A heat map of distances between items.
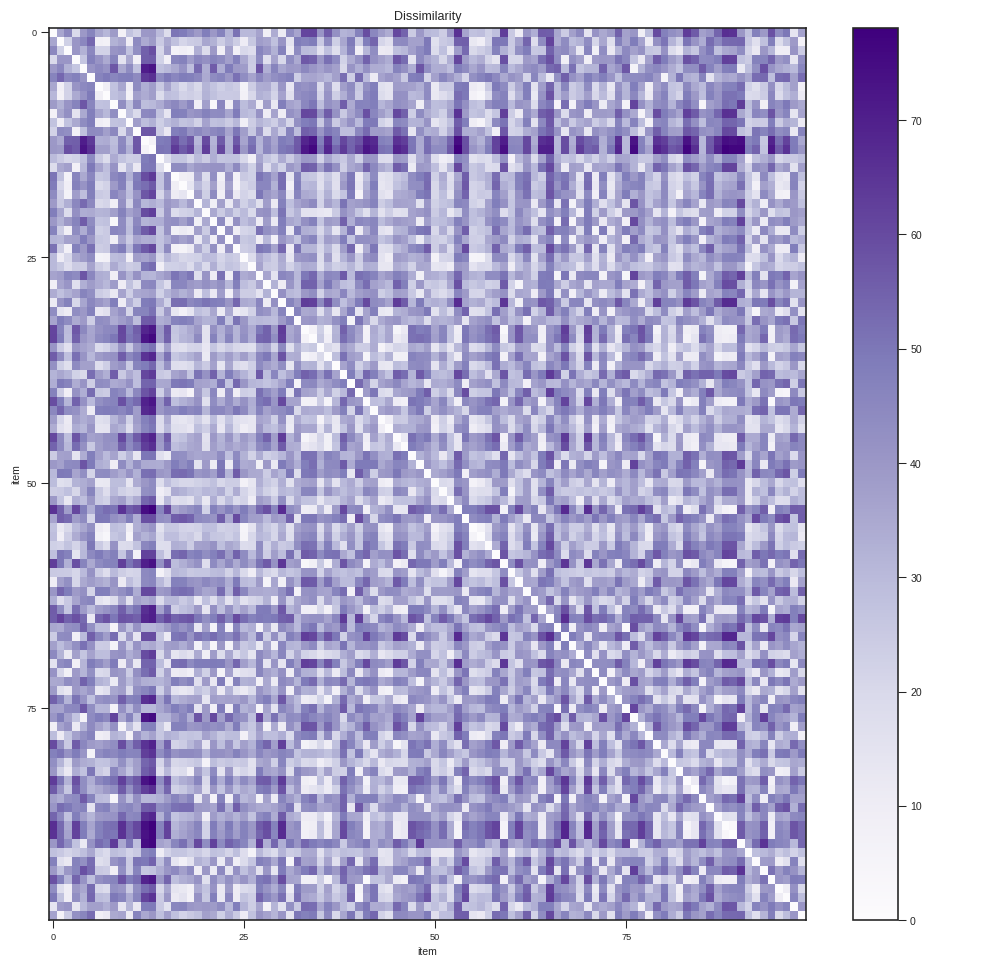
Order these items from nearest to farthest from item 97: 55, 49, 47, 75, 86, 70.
70, 47, 49, 55, 86, 75
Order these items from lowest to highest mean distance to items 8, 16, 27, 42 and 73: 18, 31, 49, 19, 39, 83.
19, 31, 18, 39, 49, 83
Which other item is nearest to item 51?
60
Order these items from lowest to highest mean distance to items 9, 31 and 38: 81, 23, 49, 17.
17, 81, 23, 49
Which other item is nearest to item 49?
54
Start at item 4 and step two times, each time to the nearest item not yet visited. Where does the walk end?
90
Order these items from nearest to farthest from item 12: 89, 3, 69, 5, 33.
3, 69, 5, 33, 89
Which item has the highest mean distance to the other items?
13
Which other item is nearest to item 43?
35
